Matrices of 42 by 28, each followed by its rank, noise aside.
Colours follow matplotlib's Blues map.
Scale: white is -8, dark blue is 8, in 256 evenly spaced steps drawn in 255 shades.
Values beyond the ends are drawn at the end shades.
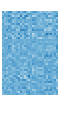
four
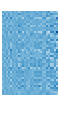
three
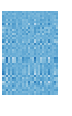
two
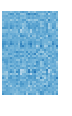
four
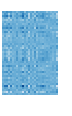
two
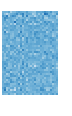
six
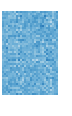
six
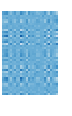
one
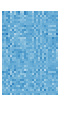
four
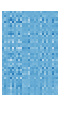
two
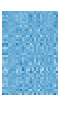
three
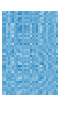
three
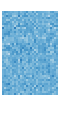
six
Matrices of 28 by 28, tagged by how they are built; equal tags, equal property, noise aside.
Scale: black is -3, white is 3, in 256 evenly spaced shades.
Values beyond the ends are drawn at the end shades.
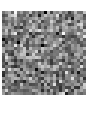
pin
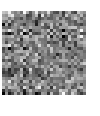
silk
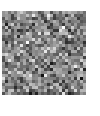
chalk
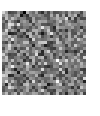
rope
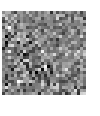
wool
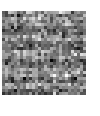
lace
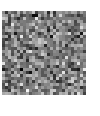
pin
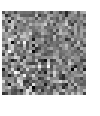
wool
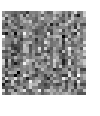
silk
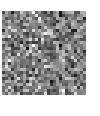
rope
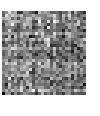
lace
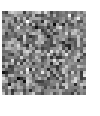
pin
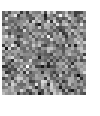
chalk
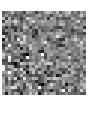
wool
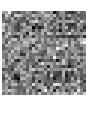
lace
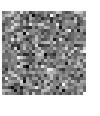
pin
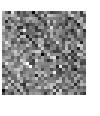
chalk
